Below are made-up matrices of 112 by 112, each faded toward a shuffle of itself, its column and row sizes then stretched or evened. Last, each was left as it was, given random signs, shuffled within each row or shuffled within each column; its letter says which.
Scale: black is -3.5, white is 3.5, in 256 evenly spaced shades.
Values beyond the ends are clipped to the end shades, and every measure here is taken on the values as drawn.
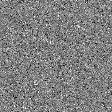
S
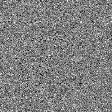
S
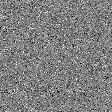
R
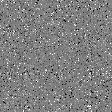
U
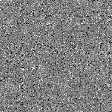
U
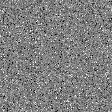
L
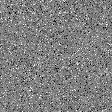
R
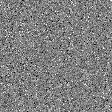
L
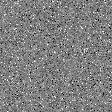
L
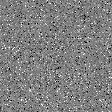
U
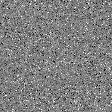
R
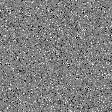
R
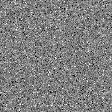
S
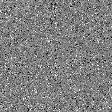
S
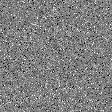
R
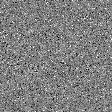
R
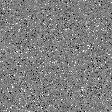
R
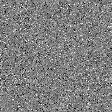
S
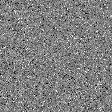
L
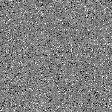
U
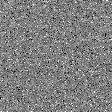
R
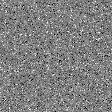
R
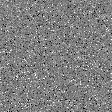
R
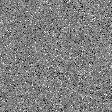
L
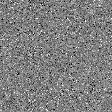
U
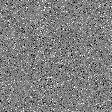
L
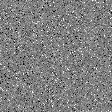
L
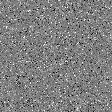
R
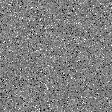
L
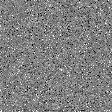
S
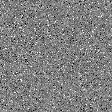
S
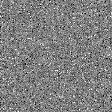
U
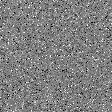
R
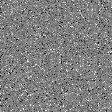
U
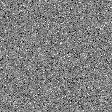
R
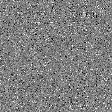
U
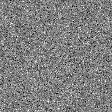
R
